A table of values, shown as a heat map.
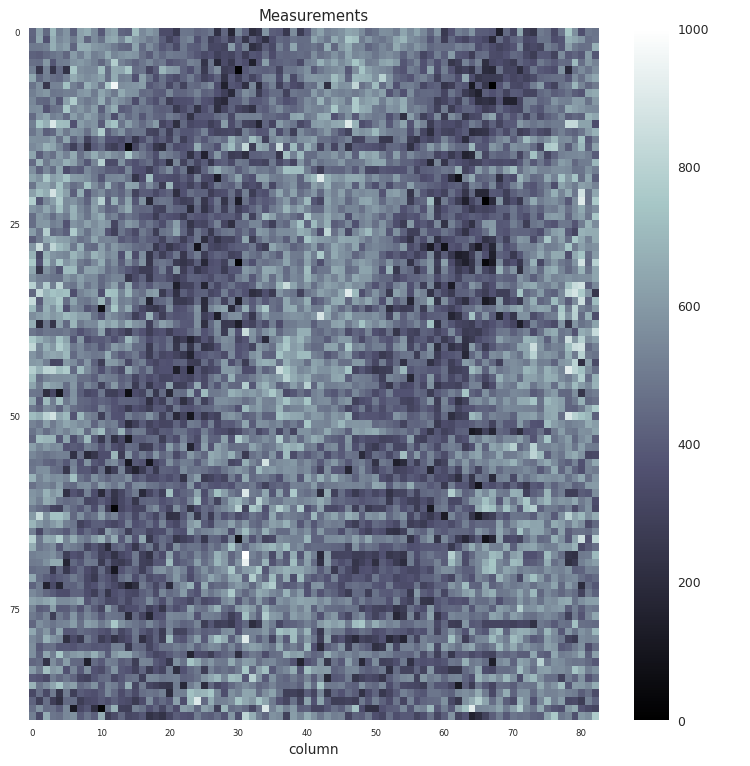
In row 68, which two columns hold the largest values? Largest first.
31, 61
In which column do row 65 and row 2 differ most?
53
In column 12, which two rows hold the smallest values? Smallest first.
62, 70
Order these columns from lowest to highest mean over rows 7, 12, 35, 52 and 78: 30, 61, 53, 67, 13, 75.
67, 30, 61, 53, 75, 13
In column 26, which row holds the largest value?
86
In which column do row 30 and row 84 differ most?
30
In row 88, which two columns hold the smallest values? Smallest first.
10, 6
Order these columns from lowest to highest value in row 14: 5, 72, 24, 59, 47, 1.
47, 59, 24, 1, 5, 72
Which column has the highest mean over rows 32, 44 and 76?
36
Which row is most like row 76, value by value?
56
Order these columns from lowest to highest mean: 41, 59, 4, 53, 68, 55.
59, 55, 53, 68, 41, 4
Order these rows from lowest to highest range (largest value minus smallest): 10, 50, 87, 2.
2, 10, 87, 50
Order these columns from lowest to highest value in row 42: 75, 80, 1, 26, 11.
26, 1, 75, 11, 80
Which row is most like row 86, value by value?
82
